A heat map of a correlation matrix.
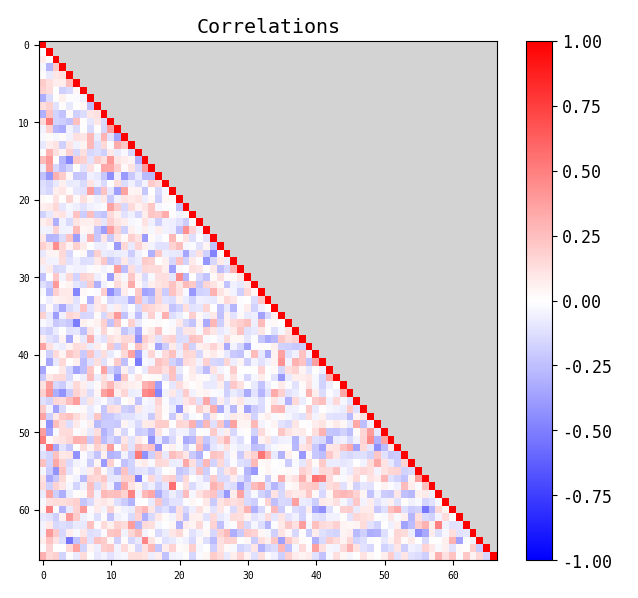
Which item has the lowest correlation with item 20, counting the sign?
47
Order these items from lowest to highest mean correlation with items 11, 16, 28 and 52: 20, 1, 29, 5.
5, 20, 29, 1
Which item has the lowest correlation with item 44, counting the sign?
17
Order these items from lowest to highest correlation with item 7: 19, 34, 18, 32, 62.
34, 32, 18, 62, 19
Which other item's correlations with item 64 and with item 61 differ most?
4
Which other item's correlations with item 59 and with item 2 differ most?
31
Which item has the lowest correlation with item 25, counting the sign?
27
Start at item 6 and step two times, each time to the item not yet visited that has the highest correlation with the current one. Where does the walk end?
1
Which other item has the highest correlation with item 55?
56
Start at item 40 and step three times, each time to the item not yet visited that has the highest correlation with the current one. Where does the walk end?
35
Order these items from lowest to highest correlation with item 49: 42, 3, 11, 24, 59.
11, 59, 42, 3, 24
